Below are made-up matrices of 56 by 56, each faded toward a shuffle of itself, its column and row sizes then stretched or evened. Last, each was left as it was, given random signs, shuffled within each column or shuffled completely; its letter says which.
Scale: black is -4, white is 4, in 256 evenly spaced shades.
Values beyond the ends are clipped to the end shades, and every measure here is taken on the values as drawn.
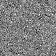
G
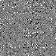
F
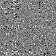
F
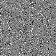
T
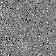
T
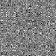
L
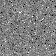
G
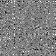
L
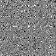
F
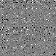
L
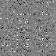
L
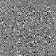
L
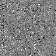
T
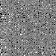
L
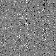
T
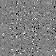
L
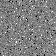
G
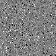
T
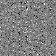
T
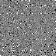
F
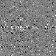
L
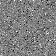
G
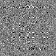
L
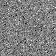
G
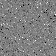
G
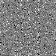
T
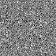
F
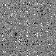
F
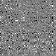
L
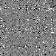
F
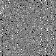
T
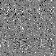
F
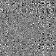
L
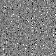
T
